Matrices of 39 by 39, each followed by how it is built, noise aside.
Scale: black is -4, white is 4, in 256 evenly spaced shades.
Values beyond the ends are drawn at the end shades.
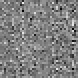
uneven columns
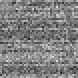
blocks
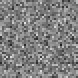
repeating columns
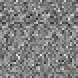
repeating columns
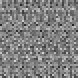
repeating columns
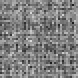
blocks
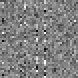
uneven columns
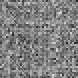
blocks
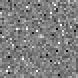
sparse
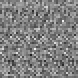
repeating columns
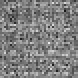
blocks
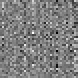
low rank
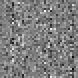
uneven columns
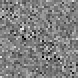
block diagonal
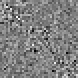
block diagonal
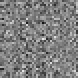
low rank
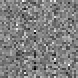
uneven columns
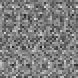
repeating columns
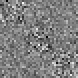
block diagonal
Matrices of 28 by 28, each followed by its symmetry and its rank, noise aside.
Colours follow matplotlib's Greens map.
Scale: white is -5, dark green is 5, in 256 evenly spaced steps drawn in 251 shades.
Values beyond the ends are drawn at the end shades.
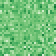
antisymmetric, rank four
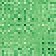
symmetric, rank three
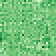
antisymmetric, rank six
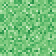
symmetric, rank four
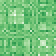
symmetric, rank three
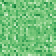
antisymmetric, rank six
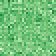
no symmetry, rank six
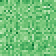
no symmetry, rank six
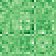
symmetric, rank three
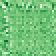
antisymmetric, rank four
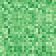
antisymmetric, rank four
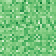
no symmetry, rank four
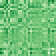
symmetric, rank three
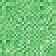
symmetric, rank four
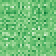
no symmetry, rank four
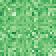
symmetric, rank four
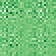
no symmetry, rank three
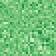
antisymmetric, rank six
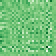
no symmetry, rank three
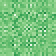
symmetric, rank four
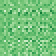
no symmetry, rank three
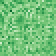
symmetric, rank six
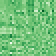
antisymmetric, rank six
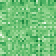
no symmetry, rank six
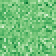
antisymmetric, rank six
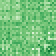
symmetric, rank four
